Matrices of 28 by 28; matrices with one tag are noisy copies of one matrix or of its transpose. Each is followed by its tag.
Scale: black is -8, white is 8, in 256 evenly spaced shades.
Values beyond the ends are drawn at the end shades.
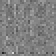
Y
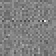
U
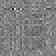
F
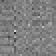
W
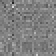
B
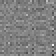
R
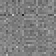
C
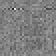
F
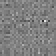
U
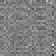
R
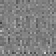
R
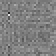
F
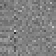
W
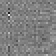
F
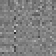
W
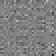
R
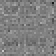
Y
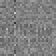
C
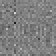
C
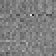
W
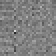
W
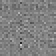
U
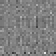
R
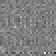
R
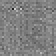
F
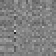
W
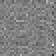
R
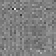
F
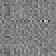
U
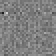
B
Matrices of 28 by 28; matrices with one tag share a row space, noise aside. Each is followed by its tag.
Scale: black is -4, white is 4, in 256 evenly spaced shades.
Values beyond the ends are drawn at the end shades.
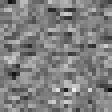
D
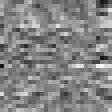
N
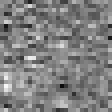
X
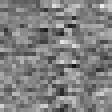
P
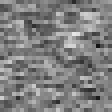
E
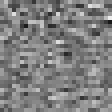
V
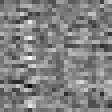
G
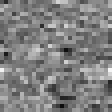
V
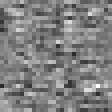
E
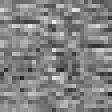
P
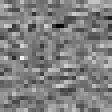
V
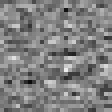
D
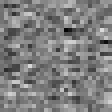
D
